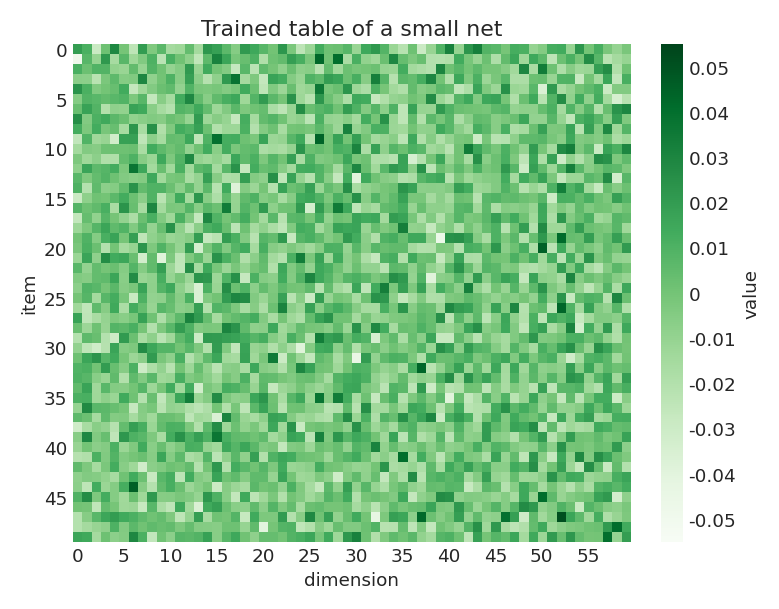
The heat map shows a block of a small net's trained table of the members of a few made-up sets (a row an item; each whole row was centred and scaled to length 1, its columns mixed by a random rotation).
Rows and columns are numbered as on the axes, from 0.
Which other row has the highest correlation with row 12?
23
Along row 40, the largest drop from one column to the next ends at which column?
33
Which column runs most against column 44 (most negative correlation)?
37
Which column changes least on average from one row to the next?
27
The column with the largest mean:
26
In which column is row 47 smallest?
32
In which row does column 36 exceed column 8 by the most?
43
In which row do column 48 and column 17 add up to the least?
14
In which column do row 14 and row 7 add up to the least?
17
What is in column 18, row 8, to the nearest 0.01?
0.01
